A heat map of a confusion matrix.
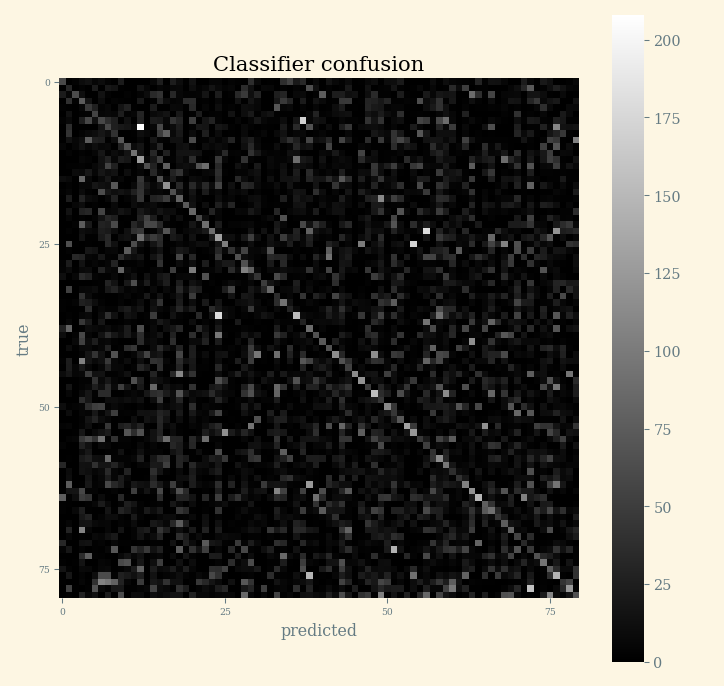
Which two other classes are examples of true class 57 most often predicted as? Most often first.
34, 24
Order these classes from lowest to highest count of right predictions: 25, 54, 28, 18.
28, 18, 25, 54
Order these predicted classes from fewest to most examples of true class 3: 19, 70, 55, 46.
46, 70, 19, 55
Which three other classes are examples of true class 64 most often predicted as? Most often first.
71, 39, 0
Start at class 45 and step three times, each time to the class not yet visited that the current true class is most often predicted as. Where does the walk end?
15
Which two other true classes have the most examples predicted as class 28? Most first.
29, 79
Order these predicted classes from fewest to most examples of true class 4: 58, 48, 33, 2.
2, 48, 58, 33
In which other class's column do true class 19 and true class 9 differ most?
79
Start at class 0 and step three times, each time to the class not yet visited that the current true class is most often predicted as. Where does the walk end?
7
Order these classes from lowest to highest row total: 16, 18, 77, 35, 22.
35, 18, 16, 22, 77
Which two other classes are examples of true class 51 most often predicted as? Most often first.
70, 72
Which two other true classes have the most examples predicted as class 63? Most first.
40, 2
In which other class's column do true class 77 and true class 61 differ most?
6
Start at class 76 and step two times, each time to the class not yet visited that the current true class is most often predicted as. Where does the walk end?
1
